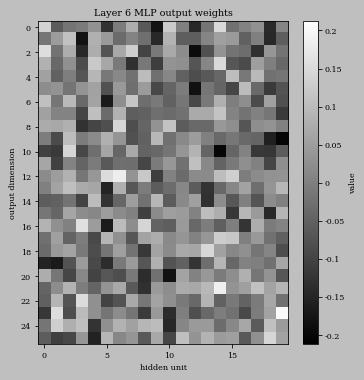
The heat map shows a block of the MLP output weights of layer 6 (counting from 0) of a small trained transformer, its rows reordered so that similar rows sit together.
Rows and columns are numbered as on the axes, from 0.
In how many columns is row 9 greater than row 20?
8
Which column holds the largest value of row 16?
3
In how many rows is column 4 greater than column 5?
15
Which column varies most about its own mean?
5
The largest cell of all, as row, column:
23, 19
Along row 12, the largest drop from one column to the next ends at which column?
9
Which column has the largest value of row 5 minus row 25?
4
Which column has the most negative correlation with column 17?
7
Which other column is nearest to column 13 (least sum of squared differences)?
11
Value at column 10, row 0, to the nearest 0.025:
0.125
